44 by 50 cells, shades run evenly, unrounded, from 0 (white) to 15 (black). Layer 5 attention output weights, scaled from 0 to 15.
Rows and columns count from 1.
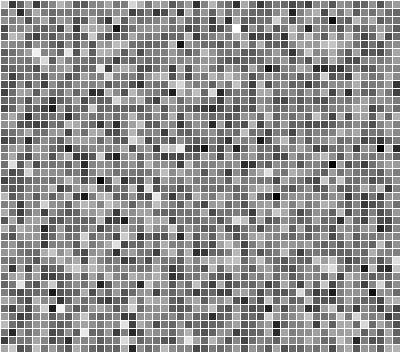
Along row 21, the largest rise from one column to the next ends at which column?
3
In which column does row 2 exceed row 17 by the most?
17
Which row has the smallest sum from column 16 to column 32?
10
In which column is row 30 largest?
23
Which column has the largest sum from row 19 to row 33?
48
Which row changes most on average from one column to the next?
36
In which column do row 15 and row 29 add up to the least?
22
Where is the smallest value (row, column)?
4, 30
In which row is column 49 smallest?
19
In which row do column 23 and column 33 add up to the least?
11
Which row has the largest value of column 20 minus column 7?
32
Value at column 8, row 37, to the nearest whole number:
10
